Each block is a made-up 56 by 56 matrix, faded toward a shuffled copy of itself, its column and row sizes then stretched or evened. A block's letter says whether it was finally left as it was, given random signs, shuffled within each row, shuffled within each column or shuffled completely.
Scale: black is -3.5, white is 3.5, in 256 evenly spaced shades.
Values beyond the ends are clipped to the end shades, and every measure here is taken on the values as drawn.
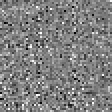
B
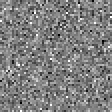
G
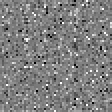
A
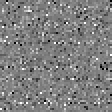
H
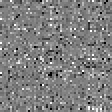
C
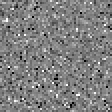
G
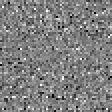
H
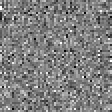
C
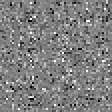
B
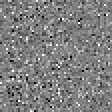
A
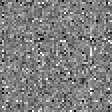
B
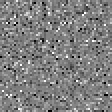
H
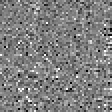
C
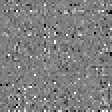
C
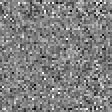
B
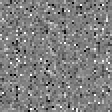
A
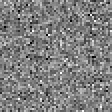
A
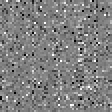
C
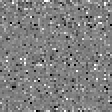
H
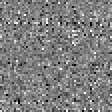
B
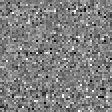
H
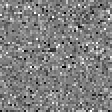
H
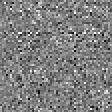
C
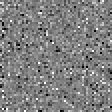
A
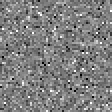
G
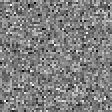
H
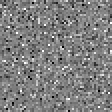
G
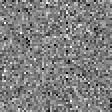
A
